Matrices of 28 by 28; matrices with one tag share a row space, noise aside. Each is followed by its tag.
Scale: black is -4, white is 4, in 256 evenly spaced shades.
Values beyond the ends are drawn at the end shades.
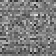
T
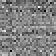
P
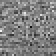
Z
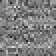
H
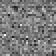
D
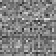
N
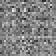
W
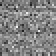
T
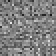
N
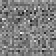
T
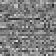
Z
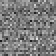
T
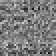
H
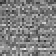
W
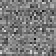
T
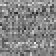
T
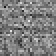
N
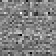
N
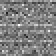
H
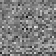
D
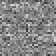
D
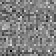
P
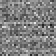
T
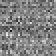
P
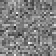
H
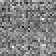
W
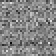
P
